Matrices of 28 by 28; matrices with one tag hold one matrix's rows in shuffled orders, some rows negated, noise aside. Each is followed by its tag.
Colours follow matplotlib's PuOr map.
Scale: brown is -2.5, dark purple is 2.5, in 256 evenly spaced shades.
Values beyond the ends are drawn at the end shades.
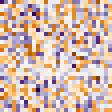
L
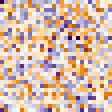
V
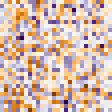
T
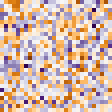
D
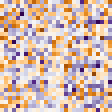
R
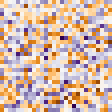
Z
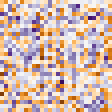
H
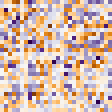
R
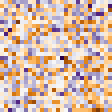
R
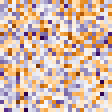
D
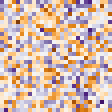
V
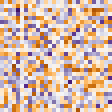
R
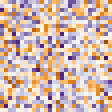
H
